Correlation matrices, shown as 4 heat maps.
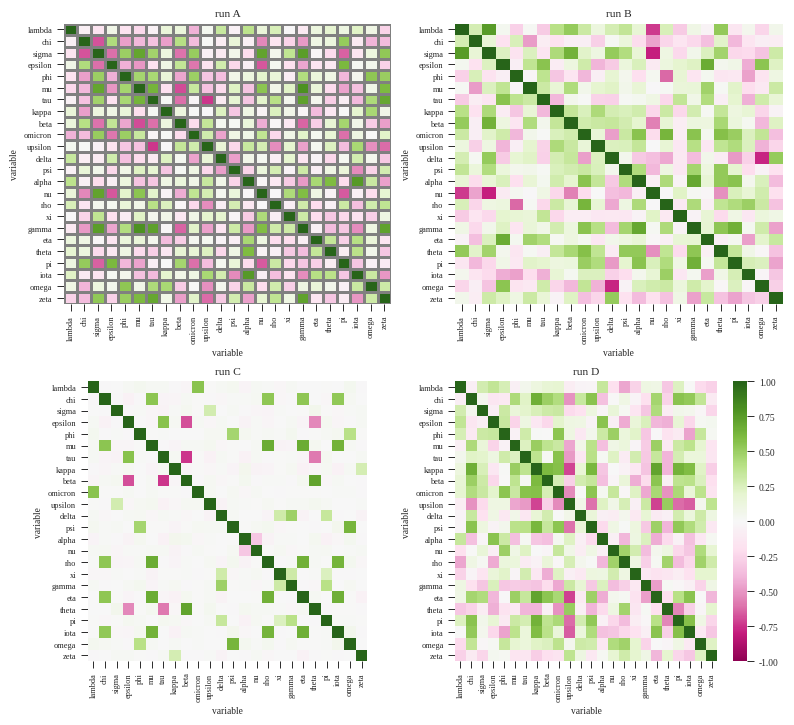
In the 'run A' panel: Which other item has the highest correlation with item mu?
gamma
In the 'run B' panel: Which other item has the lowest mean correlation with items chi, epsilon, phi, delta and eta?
iota
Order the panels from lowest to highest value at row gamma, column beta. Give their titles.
run A, run D, run C, run B
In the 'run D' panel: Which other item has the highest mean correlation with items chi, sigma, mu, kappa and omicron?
eta
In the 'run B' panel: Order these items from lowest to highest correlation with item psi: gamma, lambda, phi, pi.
phi, pi, lambda, gamma
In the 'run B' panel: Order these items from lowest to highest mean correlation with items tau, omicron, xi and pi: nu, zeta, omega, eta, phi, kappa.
zeta, kappa, phi, nu, eta, omega
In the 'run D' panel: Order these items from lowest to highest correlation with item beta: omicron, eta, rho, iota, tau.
tau, rho, omicron, iota, eta
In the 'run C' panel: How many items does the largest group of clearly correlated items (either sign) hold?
5
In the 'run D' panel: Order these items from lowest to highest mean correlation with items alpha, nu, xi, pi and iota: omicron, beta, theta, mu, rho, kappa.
theta, rho, beta, mu, kappa, omicron
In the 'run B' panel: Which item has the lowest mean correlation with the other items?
nu
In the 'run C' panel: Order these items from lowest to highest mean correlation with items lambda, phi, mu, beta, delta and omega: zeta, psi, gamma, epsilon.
epsilon, zeta, gamma, psi
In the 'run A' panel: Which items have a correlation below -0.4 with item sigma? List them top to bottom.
chi, epsilon, beta, pi
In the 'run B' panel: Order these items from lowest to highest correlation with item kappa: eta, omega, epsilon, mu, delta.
omega, epsilon, eta, mu, delta
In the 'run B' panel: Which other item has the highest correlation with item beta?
sigma
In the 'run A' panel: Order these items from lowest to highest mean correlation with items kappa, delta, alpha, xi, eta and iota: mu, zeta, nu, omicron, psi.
psi, zeta, mu, omicron, nu
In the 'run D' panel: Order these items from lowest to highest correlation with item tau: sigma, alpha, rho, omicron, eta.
rho, alpha, sigma, eta, omicron
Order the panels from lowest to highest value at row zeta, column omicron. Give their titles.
run B, run D, run C, run A
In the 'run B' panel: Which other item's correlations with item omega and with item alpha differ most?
upsilon
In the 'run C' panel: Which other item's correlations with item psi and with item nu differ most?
omega
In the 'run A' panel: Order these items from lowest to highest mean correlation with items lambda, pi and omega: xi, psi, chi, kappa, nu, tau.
nu, xi, psi, chi, tau, kappa
